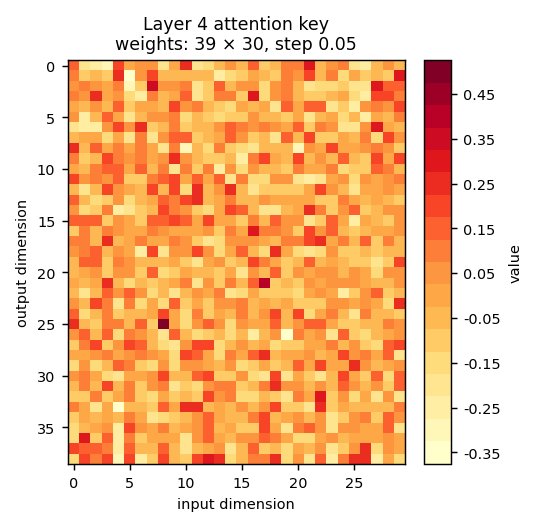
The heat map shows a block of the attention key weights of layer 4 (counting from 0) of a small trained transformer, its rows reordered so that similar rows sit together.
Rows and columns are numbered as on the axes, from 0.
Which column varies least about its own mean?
28
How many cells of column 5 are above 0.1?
5
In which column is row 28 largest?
17
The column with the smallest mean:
25
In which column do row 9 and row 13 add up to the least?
15
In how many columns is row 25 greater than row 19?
14
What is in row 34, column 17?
0.2
